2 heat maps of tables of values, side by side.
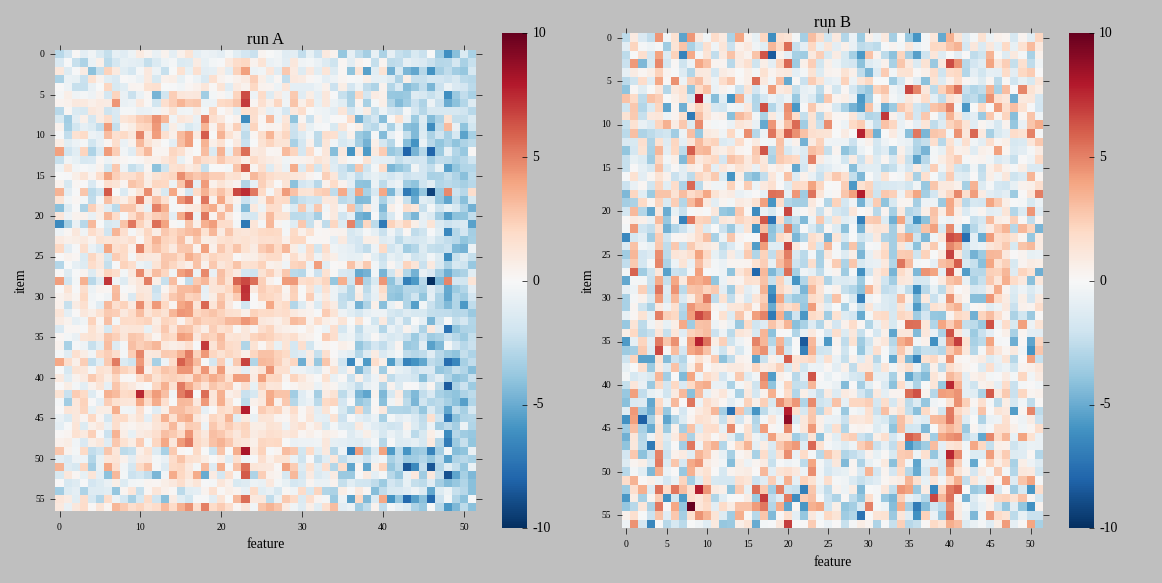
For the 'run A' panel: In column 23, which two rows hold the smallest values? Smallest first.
21, 8
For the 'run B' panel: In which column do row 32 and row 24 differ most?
20
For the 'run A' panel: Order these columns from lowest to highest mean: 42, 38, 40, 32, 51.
51, 38, 42, 40, 32
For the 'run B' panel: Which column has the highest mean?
40
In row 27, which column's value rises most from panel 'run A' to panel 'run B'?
40
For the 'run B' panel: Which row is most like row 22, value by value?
27
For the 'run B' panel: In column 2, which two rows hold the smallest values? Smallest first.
44, 37
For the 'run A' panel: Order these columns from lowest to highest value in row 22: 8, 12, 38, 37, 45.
45, 37, 38, 12, 8
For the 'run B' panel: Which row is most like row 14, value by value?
31
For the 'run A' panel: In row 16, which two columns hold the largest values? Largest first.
16, 18
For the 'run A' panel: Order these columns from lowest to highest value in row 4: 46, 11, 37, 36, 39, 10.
46, 39, 36, 37, 10, 11
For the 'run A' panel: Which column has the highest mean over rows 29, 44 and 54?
23
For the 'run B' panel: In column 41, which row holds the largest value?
35
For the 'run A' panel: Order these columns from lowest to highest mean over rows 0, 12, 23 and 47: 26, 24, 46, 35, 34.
46, 34, 35, 24, 26
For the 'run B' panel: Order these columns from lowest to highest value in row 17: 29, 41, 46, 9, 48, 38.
9, 46, 48, 41, 29, 38
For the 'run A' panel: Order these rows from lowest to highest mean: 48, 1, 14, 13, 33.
1, 14, 13, 48, 33
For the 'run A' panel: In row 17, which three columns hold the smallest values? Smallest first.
46, 43, 44
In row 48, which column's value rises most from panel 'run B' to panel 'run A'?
16
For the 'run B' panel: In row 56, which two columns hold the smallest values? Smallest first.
3, 16
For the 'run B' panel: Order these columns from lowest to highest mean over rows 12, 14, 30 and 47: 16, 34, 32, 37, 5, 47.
37, 5, 32, 47, 16, 34
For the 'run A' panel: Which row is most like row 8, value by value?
36
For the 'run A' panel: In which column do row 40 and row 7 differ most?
22
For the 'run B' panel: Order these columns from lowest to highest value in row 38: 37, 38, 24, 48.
37, 48, 24, 38
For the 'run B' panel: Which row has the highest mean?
18
